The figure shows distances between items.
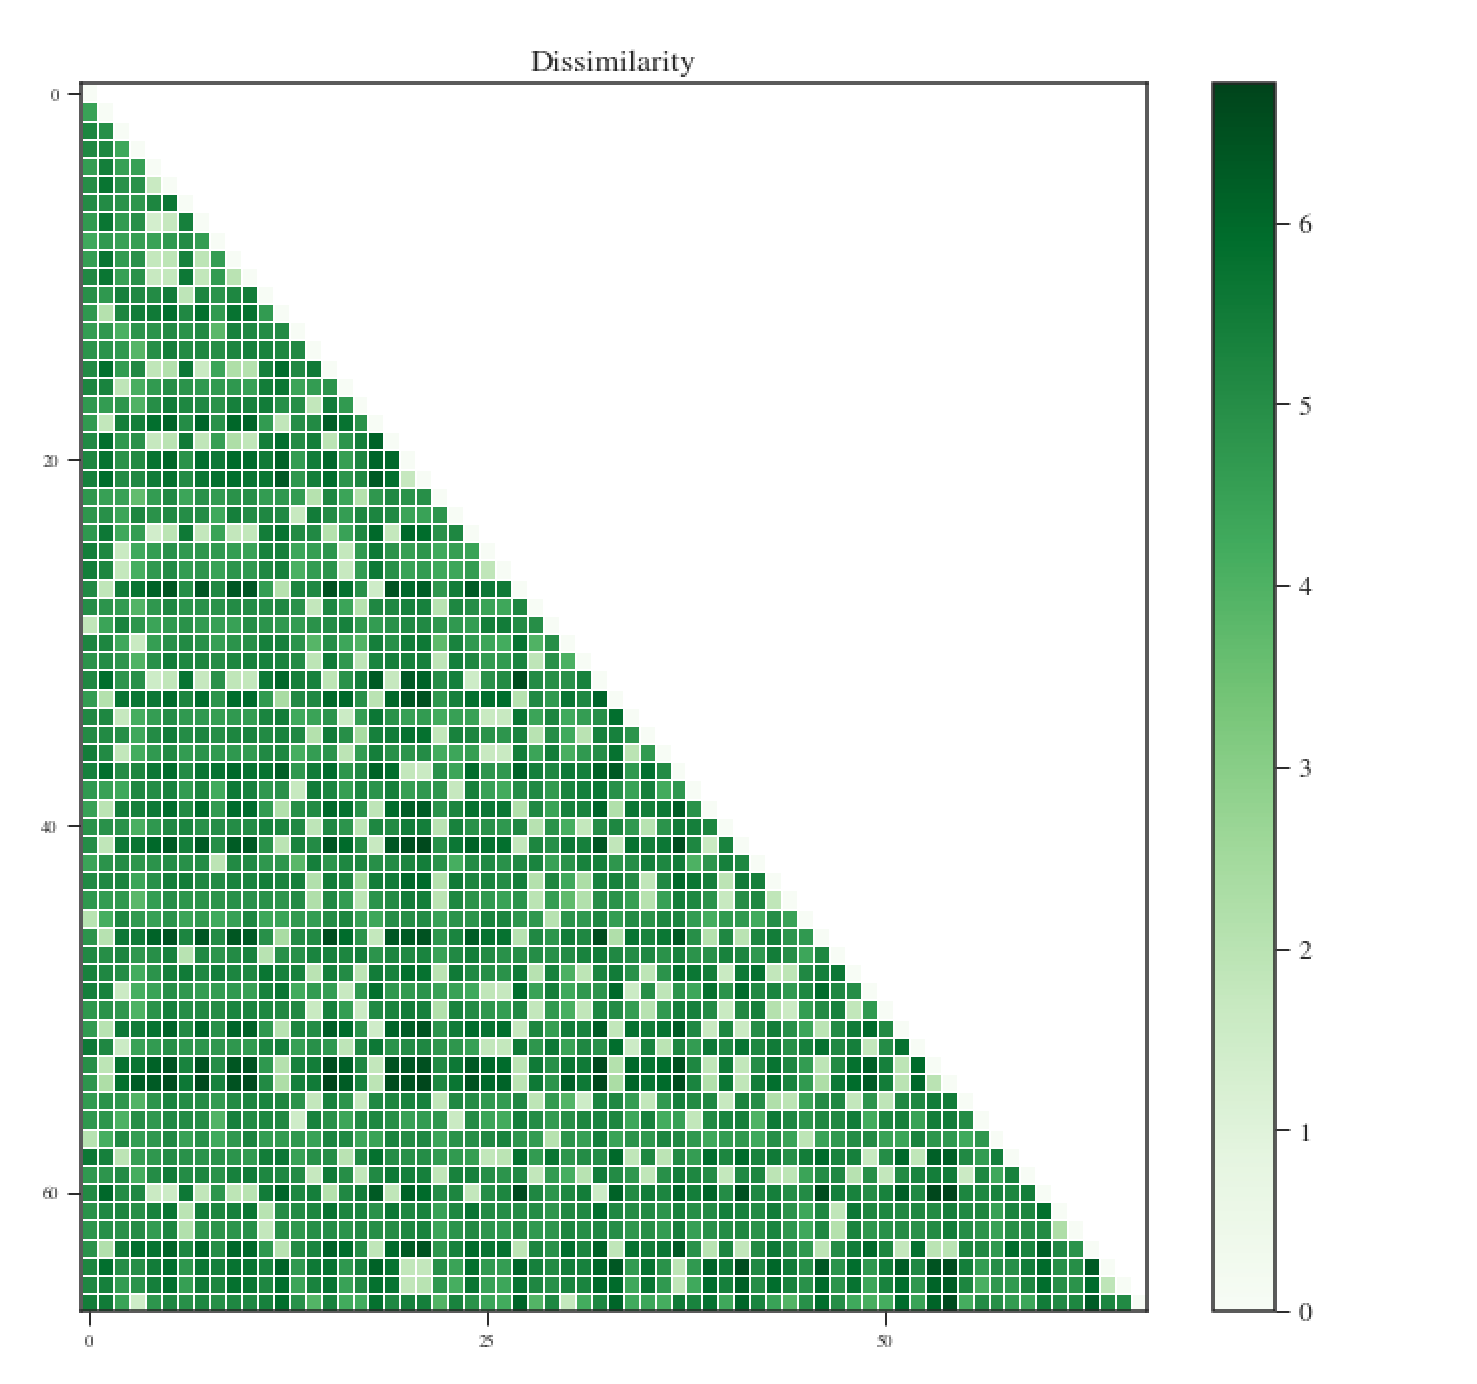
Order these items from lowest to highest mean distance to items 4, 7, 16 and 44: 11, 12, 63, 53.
11, 12, 63, 53
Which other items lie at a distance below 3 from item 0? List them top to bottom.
29, 45, 57
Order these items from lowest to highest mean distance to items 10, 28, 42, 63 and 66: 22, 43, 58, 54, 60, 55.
22, 55, 43, 60, 58, 54
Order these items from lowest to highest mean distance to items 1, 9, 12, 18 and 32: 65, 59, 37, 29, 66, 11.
29, 11, 59, 66, 65, 37
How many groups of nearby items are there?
10
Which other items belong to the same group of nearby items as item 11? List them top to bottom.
6, 47, 61, 62
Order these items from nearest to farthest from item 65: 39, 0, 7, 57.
57, 0, 7, 39
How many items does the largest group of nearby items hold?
13
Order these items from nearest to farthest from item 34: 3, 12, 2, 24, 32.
2, 3, 24, 32, 12
